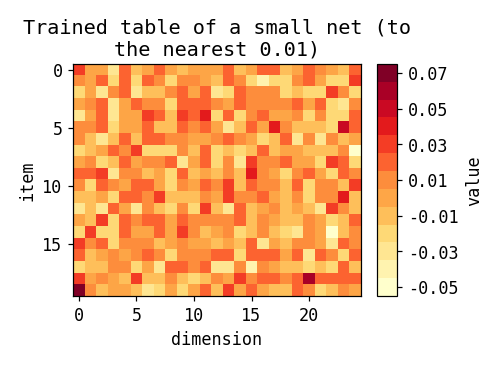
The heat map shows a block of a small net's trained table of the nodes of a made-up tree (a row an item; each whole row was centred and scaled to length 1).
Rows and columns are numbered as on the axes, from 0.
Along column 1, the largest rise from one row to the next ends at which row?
14
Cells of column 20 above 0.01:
4
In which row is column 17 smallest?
1
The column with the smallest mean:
3
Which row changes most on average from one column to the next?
12
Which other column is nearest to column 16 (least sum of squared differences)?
17
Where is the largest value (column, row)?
0, 19
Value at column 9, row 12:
0.01
